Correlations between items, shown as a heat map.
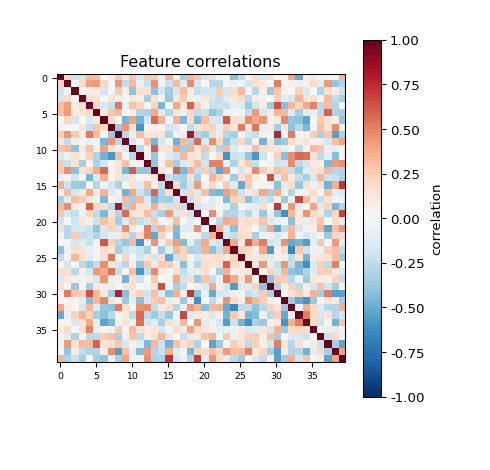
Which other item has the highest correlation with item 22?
12
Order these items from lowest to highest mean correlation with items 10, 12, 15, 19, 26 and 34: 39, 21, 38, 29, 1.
1, 29, 38, 21, 39
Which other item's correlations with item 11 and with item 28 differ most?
23
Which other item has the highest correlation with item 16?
13
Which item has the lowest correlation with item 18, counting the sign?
38
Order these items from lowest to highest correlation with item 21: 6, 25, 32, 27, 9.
6, 27, 25, 32, 9
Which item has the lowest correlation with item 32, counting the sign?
24
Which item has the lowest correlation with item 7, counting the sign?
11
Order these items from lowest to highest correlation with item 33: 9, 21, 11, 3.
21, 9, 3, 11
